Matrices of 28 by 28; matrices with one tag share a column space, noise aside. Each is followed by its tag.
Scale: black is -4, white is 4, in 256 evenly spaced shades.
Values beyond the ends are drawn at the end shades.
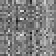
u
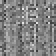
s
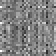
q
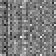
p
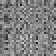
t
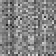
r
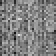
u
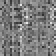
s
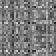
q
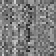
s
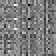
t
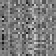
t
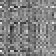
q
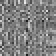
u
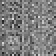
r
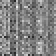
p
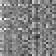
t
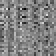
s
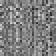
s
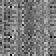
p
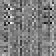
s
